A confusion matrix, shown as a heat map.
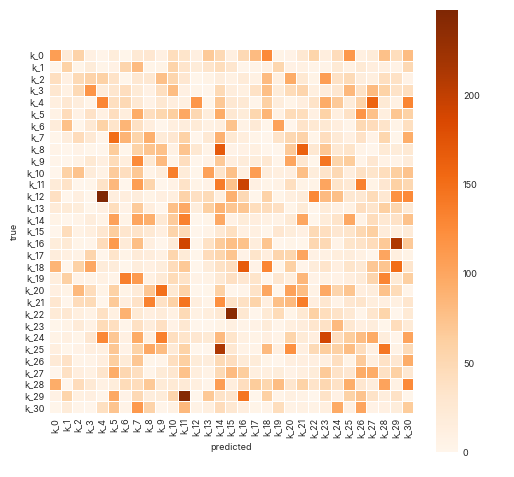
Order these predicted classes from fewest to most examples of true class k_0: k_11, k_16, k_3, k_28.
k_3, k_11, k_16, k_28
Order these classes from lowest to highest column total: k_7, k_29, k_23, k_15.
k_29, k_15, k_23, k_7
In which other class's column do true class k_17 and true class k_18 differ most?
k_16
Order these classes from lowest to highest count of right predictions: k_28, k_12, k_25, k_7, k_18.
k_12, k_7, k_25, k_28, k_18
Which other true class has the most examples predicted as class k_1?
k_6
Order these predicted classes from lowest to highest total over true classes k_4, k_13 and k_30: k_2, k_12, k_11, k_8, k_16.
k_2, k_8, k_16, k_12, k_11
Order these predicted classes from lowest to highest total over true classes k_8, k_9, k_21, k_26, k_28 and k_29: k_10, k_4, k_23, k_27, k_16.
k_4, k_27, k_10, k_16, k_23
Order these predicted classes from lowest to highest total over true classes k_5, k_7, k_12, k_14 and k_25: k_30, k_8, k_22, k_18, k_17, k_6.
k_17, k_6, k_22, k_18, k_8, k_30
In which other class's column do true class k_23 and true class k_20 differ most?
k_9
